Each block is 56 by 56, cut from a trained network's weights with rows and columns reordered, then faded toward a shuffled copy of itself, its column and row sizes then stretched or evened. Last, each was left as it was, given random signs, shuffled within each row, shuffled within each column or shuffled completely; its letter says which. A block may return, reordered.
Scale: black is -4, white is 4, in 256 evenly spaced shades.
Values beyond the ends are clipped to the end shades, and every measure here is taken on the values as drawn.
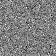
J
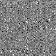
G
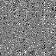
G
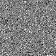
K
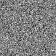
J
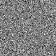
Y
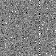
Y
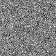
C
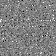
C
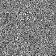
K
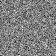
J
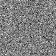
C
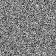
J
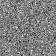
J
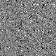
K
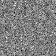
Y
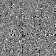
K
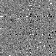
K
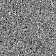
Y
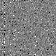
Y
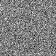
Y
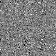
K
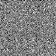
K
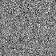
K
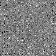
K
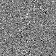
Y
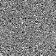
K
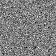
C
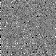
G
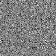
G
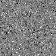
C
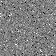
J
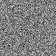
J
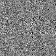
K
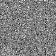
K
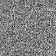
K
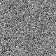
Y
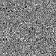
G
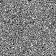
J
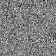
K
